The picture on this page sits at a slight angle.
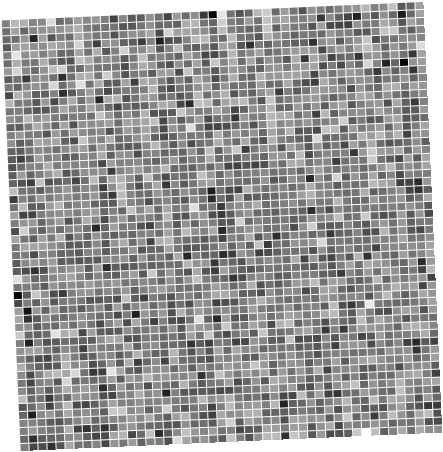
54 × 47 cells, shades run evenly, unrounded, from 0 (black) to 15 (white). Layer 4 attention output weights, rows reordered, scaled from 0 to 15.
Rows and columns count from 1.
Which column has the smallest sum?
45
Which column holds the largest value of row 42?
31
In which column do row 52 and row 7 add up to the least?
40
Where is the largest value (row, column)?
54, 39
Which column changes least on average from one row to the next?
30
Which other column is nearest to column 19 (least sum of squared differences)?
15
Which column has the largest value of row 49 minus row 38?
14
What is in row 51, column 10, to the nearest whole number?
7
